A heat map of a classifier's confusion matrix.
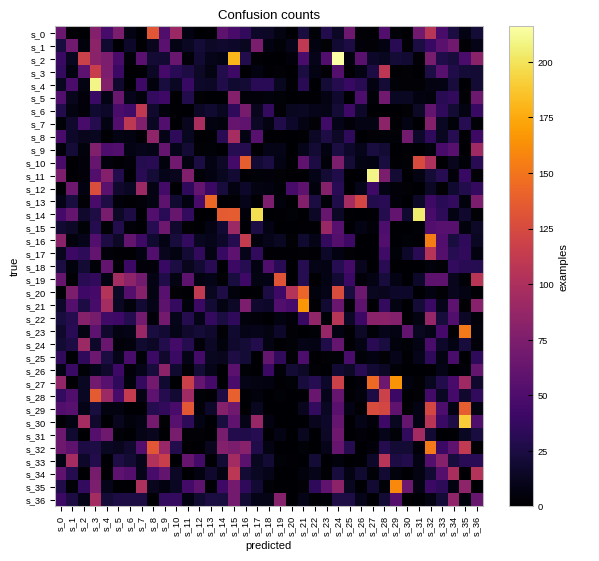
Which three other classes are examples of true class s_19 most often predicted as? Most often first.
s_36, s_5, s_6
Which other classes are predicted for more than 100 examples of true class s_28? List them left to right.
s_3, s_6, s_15
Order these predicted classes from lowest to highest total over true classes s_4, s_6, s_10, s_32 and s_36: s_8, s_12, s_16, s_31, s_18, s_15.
s_12, s_18, s_31, s_8, s_15, s_16
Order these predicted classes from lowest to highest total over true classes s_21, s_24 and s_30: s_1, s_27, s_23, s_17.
s_27, s_23, s_1, s_17
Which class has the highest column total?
s_3
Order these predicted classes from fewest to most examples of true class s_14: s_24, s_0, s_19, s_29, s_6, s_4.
s_19, s_24, s_6, s_0, s_29, s_4
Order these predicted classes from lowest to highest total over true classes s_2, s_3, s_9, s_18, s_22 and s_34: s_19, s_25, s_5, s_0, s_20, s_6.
s_20, s_19, s_25, s_6, s_0, s_5
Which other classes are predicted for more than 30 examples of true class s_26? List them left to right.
s_1, s_5, s_9, s_15, s_18, s_36
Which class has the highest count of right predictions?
s_21
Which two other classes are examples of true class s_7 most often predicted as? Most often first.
s_6, s_12
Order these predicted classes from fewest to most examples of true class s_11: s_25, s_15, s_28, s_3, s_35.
s_25, s_15, s_35, s_3, s_28
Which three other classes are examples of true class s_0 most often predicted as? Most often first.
s_8, s_32, s_10
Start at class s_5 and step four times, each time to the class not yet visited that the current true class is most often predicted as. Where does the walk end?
s_29
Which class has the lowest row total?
s_26
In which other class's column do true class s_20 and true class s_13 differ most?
s_24
